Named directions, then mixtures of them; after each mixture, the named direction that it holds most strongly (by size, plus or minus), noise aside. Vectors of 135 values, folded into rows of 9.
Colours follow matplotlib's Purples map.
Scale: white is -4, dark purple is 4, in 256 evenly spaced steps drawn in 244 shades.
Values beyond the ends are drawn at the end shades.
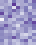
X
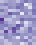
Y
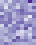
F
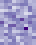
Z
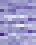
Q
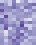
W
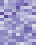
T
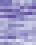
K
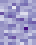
Z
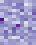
Y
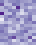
X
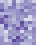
W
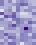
T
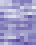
K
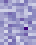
Z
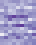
Q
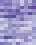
K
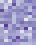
F
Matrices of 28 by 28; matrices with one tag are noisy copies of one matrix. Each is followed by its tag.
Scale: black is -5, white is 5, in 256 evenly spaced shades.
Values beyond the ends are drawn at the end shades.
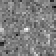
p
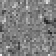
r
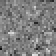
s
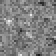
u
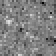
u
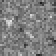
u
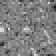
p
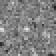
p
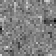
r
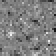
s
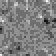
r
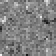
r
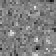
s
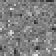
s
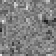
r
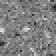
p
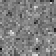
s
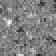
u
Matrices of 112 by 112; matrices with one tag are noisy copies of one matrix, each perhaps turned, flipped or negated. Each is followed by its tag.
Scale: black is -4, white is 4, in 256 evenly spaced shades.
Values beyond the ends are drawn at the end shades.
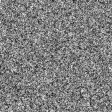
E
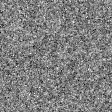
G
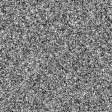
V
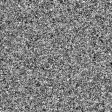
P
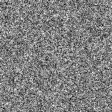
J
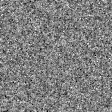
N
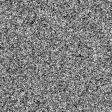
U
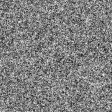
G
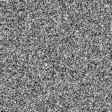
N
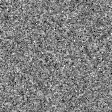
J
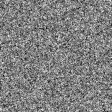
N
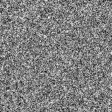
E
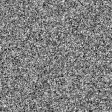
N
